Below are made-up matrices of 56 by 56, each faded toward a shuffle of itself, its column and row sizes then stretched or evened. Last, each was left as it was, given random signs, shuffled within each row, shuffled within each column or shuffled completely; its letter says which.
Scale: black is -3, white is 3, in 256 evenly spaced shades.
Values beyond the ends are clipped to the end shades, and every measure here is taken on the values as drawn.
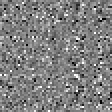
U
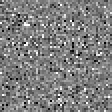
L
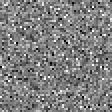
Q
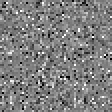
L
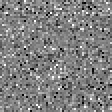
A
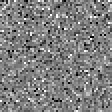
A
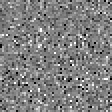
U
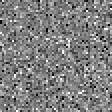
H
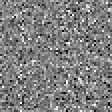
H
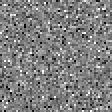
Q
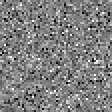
Q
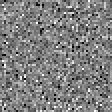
H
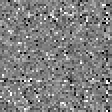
L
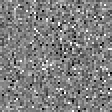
H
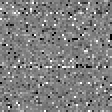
A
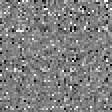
U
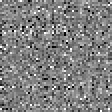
L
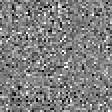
L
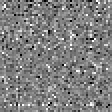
U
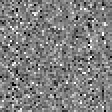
H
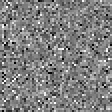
H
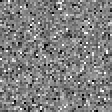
Q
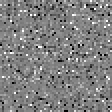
A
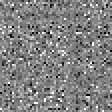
L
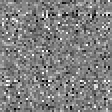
U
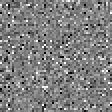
U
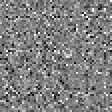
U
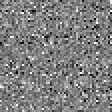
U
